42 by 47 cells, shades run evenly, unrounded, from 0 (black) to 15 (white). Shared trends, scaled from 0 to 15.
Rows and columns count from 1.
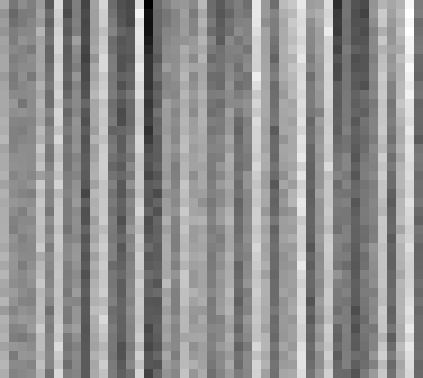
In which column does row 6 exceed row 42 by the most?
44
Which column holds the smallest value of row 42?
17
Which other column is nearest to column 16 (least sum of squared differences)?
37
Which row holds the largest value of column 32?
1
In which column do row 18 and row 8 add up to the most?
46
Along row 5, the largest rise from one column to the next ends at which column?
16
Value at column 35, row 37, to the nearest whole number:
6
